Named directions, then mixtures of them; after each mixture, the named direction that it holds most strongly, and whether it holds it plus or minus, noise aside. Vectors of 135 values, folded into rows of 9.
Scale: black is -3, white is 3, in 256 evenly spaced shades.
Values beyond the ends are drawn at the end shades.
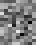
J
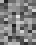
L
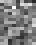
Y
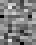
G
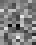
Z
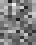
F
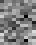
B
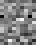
G, plus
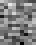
G, plus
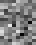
J, plus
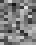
F, minus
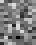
L, plus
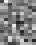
L, minus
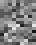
B, minus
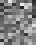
F, minus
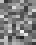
L, plus
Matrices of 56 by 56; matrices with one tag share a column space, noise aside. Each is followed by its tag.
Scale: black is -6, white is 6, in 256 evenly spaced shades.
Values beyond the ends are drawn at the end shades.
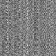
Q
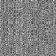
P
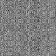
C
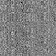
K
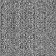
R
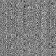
R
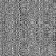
P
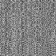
P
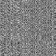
Q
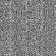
C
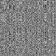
K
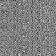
C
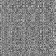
K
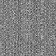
Q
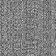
Q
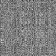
P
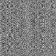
R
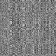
P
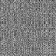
P
